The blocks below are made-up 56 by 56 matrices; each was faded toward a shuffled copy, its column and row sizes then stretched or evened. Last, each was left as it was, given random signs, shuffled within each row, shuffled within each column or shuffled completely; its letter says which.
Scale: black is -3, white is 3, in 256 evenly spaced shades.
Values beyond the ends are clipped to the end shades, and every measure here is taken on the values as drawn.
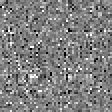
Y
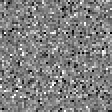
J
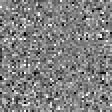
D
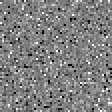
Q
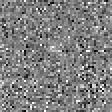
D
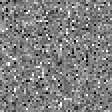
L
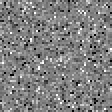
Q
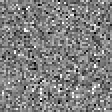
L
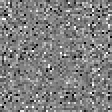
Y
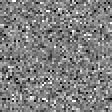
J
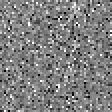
L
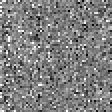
L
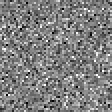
Q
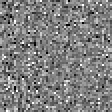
L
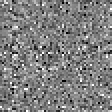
Y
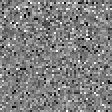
J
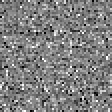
J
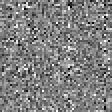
D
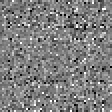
D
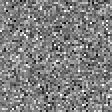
Q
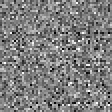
D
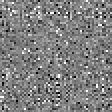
Y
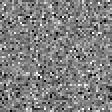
J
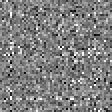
Y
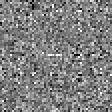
D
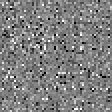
Y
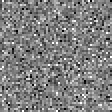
Q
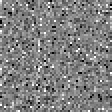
L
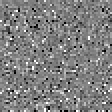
Y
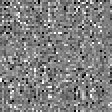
Y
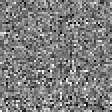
D
